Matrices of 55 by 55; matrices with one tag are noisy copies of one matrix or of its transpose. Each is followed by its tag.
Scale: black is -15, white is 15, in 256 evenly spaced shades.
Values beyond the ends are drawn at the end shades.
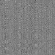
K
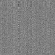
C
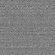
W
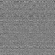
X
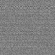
W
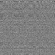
X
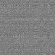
K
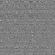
X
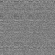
X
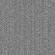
W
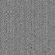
W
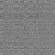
X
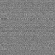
C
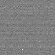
W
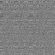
X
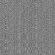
K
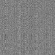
K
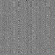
C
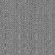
K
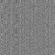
X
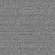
W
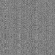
K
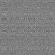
C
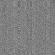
C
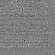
W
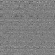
X
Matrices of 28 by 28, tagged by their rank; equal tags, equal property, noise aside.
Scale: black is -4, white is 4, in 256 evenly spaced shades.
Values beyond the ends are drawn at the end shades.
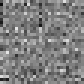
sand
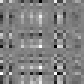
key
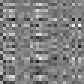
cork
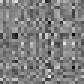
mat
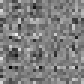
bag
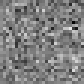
sand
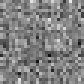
sand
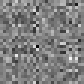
bag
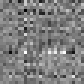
mat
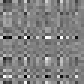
key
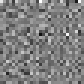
bag
